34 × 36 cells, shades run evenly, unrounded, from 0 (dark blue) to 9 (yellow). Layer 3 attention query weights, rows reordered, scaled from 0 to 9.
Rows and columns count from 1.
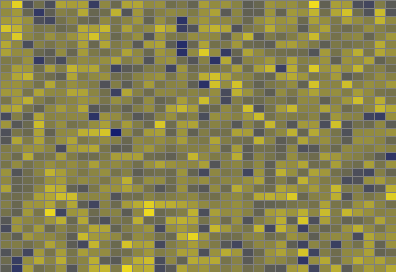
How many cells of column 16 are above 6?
4
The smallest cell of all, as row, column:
17, 11
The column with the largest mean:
8
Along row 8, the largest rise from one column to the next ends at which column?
21
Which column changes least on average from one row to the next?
7
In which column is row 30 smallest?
33
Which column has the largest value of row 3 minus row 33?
2
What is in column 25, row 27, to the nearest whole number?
6
